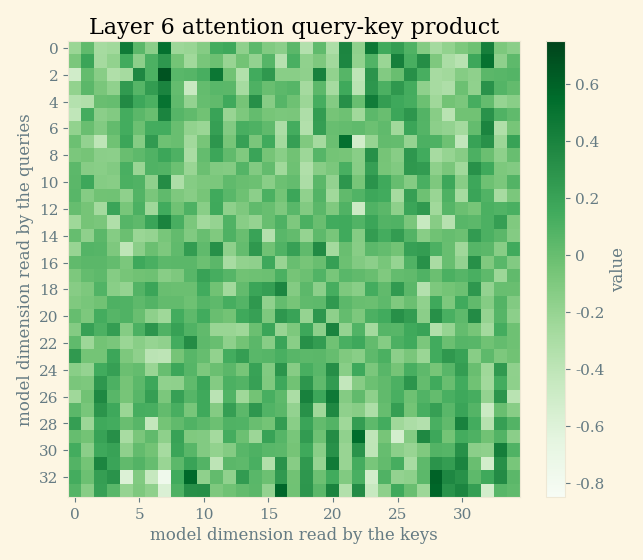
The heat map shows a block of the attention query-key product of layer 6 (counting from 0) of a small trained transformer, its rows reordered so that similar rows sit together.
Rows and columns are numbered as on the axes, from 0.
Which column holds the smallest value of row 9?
18
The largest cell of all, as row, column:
2, 7
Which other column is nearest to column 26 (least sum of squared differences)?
19
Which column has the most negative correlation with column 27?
16
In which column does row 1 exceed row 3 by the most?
27
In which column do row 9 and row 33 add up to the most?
31
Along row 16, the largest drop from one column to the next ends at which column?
28
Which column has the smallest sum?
0
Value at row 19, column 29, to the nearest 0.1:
-0.1
